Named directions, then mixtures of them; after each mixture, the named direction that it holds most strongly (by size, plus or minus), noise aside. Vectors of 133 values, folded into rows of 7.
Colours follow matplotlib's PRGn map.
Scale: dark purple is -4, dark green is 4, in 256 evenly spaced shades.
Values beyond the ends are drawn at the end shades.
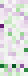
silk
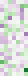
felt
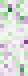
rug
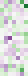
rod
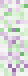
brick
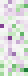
silk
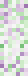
rug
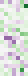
brick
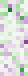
rug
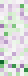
felt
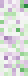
brick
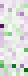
silk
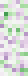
felt
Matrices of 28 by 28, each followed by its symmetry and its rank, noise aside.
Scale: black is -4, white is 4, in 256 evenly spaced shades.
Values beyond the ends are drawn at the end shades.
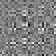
no symmetry, rank three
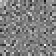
no symmetry, rank three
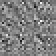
antisymmetric, rank four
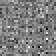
antisymmetric, rank four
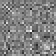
symmetric, rank three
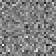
no symmetry, rank four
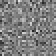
no symmetry, rank four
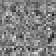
antisymmetric, rank four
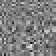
no symmetry, rank four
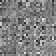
symmetric, rank four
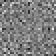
symmetric, rank four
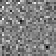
symmetric, rank four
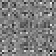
symmetric, rank three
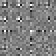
symmetric, rank three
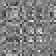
symmetric, rank three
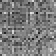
symmetric, rank four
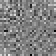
symmetric, rank four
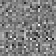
no symmetry, rank five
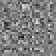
antisymmetric, rank four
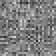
no symmetry, rank five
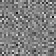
no symmetry, rank four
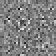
symmetric, rank five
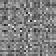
antisymmetric, rank four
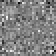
no symmetry, rank four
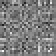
symmetric, rank three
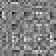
symmetric, rank four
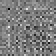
symmetric, rank four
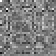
no symmetry, rank four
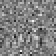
no symmetry, rank five
